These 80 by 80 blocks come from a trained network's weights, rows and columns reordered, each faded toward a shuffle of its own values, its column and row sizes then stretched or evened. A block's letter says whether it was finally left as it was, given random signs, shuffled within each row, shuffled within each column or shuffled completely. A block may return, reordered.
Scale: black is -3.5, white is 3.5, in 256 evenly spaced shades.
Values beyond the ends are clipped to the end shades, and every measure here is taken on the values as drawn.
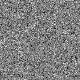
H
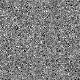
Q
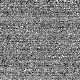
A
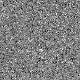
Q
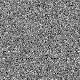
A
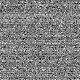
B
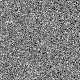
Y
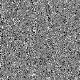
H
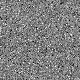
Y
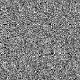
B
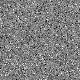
A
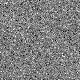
Y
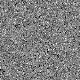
H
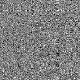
B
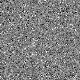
Q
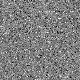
A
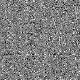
Q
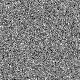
Y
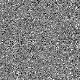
Q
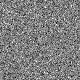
Y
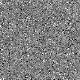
Q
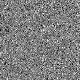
Q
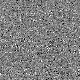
A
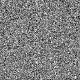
H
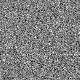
A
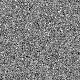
Y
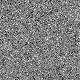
Y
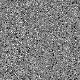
H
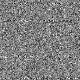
Q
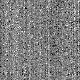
B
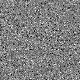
A
